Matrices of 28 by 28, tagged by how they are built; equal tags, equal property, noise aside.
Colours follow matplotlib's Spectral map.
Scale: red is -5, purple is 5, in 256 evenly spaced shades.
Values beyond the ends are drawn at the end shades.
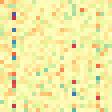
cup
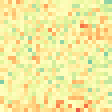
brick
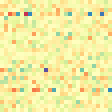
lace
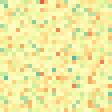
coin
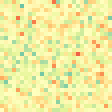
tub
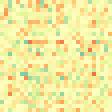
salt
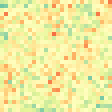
brick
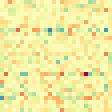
lace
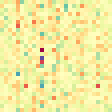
cup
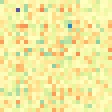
salt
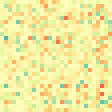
salt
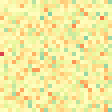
coin
